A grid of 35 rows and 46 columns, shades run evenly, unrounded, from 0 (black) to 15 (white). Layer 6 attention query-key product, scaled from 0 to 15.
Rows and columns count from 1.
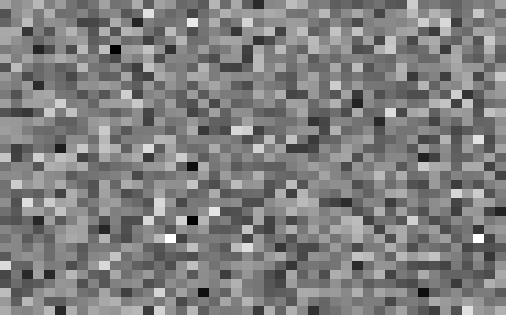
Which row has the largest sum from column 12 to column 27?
21
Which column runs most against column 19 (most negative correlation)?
22
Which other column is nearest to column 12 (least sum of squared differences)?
25
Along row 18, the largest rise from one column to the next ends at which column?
4
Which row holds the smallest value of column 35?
14
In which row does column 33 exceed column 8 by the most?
29
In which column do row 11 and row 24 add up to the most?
20
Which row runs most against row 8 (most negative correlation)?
18
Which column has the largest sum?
10
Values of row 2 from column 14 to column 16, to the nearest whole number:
13 7 6
